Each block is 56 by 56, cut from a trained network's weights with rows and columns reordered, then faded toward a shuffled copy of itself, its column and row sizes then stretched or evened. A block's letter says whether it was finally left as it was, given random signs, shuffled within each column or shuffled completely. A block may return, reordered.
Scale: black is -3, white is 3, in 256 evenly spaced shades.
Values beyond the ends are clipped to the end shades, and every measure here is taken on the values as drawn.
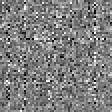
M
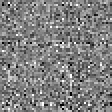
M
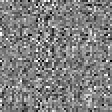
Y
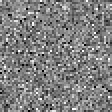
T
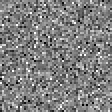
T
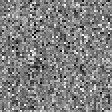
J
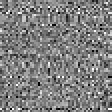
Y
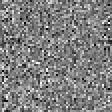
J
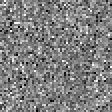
T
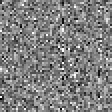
J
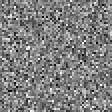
J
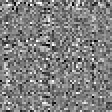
Y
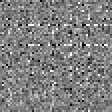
Y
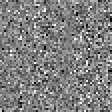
J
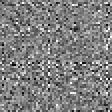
Y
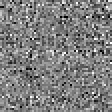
M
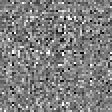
M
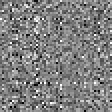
Y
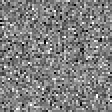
T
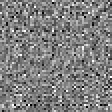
Y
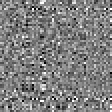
Y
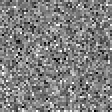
T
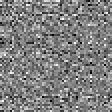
Y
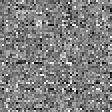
Y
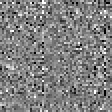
M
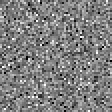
T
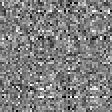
Y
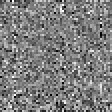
M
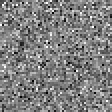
T
